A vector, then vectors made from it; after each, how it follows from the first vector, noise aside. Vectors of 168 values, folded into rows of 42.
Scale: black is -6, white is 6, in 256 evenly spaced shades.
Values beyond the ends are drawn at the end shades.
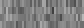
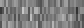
reversed, negated.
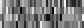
scaled up.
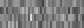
reversed, negated.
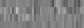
wrapped around, partly zeroed.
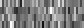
wrapped around, scaled up.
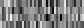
scaled up.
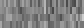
copied.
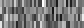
scaled up.
